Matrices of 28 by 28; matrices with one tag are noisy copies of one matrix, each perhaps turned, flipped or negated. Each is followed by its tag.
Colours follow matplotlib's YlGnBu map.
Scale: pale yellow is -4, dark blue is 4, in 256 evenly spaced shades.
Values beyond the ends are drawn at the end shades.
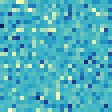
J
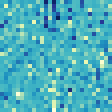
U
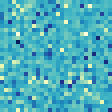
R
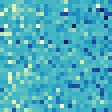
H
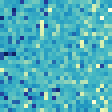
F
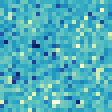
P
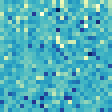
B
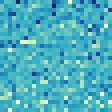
F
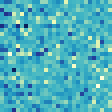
B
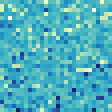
F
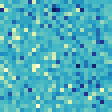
P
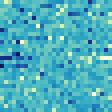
U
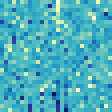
U
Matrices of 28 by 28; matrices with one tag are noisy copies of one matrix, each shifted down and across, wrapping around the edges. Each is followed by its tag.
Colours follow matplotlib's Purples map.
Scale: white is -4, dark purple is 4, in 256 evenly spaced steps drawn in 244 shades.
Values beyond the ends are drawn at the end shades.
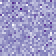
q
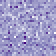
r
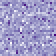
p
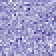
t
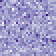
p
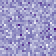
q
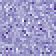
t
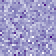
q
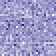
r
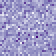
t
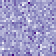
r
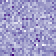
r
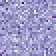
p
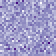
q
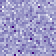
t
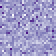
p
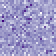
t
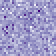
q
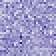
r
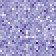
r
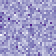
q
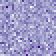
q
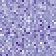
q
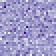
t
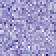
t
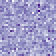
r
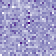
r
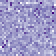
r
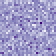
p
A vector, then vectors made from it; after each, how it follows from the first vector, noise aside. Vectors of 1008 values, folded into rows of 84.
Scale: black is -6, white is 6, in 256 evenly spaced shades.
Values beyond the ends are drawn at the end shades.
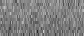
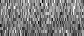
reversed, negated, scaled up.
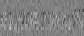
negated, partly zeroed.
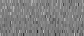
partly zeroed.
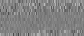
wrapped around, partly zeroed.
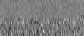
partly zeroed.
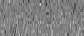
reversed, partly zeroed.
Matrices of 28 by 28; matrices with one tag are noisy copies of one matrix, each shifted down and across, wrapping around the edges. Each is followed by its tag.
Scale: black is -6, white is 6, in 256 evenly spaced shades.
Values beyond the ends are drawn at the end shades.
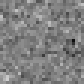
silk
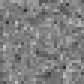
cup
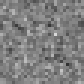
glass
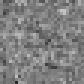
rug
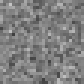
cup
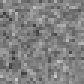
glass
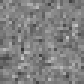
cup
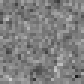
cup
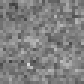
silk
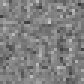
glass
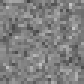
glass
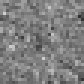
rug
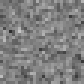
glass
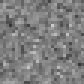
glass
